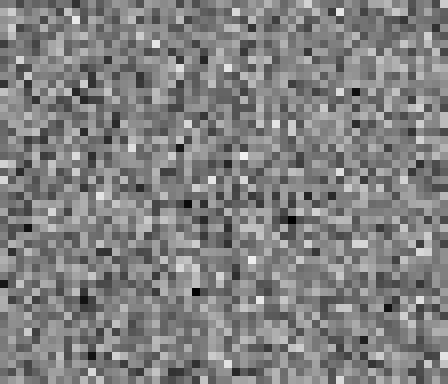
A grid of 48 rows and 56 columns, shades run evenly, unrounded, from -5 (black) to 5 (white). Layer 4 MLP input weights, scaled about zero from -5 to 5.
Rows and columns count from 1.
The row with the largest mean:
34
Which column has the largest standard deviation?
43
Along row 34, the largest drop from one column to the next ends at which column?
26
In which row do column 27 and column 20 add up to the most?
23
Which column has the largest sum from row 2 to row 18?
33
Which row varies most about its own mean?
28
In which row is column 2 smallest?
32
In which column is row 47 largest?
12
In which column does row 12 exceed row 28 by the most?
37
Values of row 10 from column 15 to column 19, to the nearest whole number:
-2 0 0 -3 -1
